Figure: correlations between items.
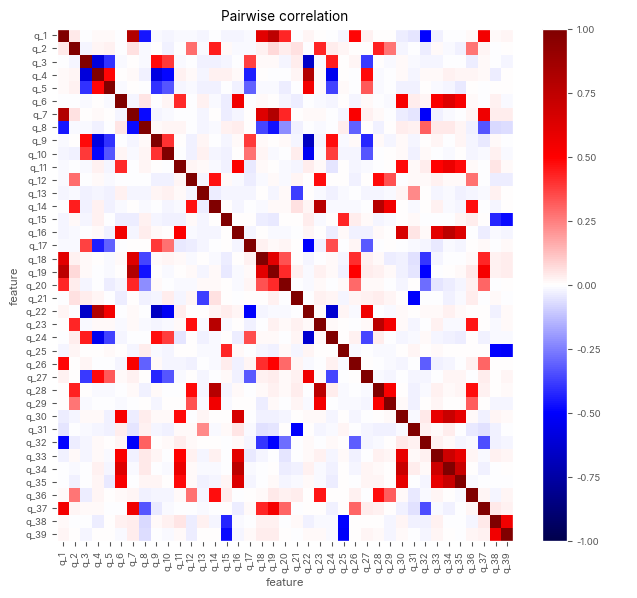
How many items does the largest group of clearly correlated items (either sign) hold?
9
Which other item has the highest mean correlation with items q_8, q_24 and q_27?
q_32
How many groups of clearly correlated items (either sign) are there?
6
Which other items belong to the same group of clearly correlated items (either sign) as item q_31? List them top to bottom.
q_13, q_21
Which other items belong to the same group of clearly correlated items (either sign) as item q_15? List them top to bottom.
q_25, q_38, q_39
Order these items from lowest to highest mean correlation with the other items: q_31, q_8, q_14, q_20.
q_8, q_31, q_20, q_14
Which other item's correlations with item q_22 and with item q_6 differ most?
q_4
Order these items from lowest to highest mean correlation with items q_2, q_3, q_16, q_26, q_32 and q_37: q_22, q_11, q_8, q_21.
q_22, q_8, q_21, q_11
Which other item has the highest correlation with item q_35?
q_34
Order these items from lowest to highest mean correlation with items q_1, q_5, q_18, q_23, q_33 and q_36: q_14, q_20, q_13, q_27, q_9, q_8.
q_8, q_9, q_13, q_27, q_20, q_14
